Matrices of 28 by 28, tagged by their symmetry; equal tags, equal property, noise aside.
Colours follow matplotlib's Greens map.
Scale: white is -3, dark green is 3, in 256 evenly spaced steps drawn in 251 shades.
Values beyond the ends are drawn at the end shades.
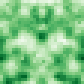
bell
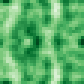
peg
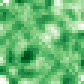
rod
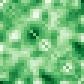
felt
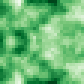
peg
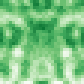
bell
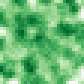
felt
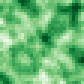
rod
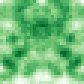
bell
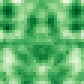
bell
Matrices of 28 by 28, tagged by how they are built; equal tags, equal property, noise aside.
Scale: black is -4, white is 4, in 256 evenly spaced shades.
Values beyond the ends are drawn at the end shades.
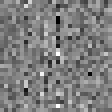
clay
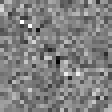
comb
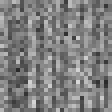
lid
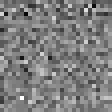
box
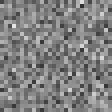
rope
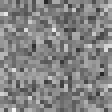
rope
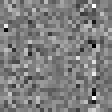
clay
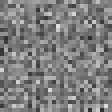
lid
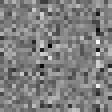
clay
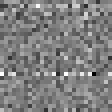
box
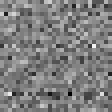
box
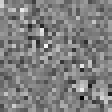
comb
